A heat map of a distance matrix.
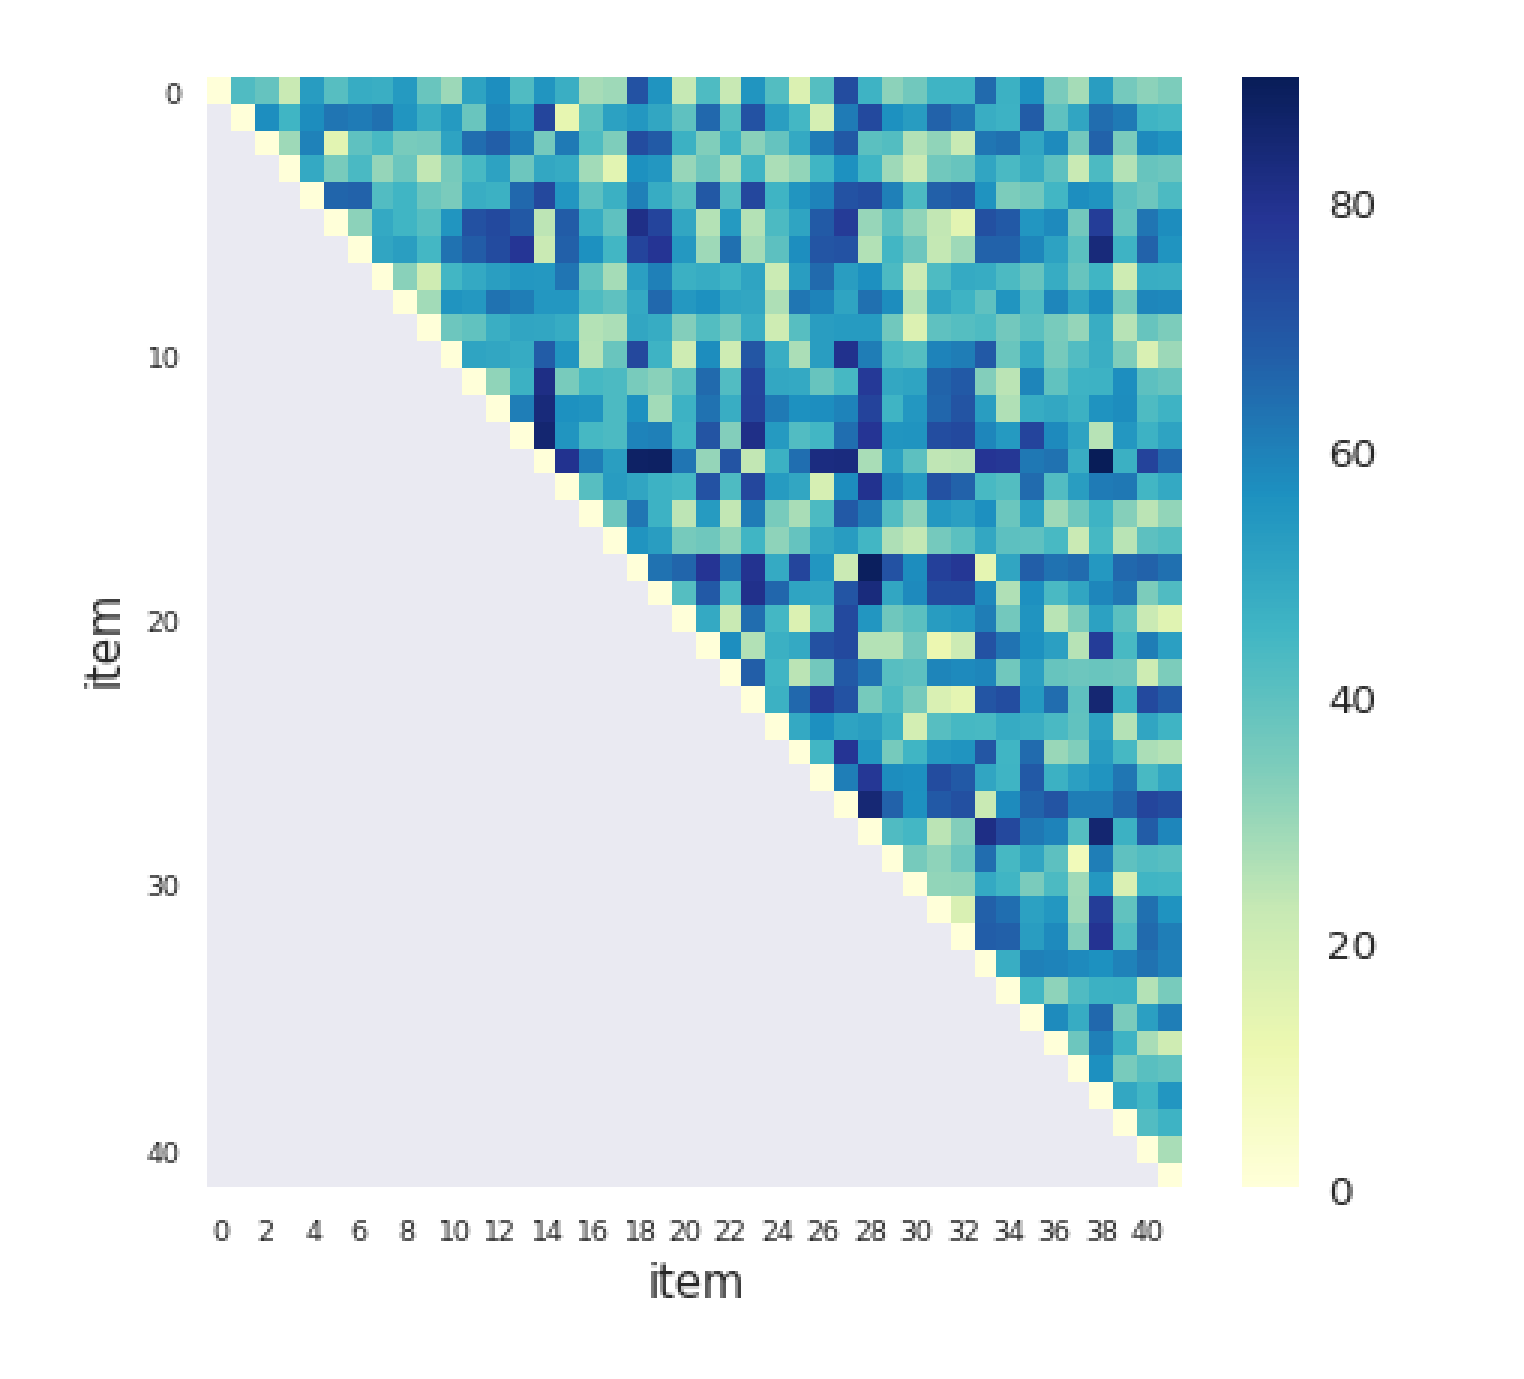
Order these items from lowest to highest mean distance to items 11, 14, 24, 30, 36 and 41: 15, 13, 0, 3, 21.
3, 0, 21, 15, 13
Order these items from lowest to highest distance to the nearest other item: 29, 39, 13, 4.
29, 39, 13, 4
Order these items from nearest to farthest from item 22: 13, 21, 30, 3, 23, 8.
3, 13, 30, 8, 21, 23
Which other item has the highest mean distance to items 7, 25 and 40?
27
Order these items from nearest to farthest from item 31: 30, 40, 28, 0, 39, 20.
28, 30, 39, 0, 20, 40
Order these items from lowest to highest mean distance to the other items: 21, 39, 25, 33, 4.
39, 25, 21, 4, 33
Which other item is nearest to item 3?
17
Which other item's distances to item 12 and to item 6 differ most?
14
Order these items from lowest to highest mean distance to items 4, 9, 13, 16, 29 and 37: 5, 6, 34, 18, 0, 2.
0, 34, 2, 5, 6, 18
